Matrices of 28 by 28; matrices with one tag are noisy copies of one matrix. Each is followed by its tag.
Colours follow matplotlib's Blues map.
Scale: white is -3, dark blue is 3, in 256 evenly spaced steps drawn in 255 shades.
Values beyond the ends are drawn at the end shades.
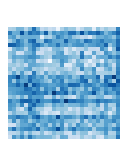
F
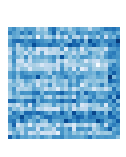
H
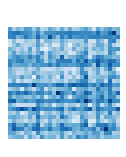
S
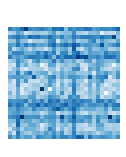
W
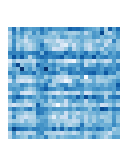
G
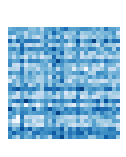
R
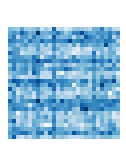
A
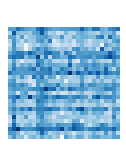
G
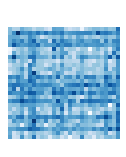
F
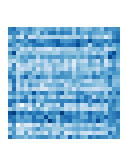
H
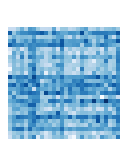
F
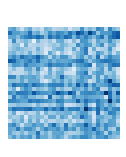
S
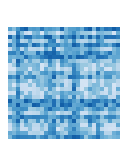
W
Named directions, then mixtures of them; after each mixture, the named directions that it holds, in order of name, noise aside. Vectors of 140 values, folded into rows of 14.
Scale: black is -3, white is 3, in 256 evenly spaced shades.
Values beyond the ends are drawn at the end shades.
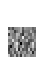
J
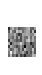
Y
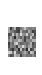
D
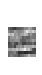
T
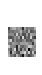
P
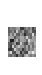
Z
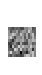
D, T, Z.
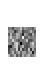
J.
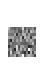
P.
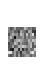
D, Z.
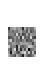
P.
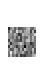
Y.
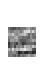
T.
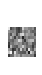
D, J, P.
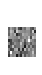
P, Y, Z.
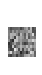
D, T, Z.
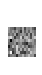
P, Z.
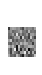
P.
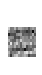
D, T, Y.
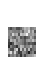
D, T, Y.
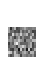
D.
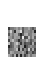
J, Y.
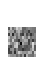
D, J, T.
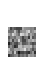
D, J, T.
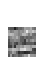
T.
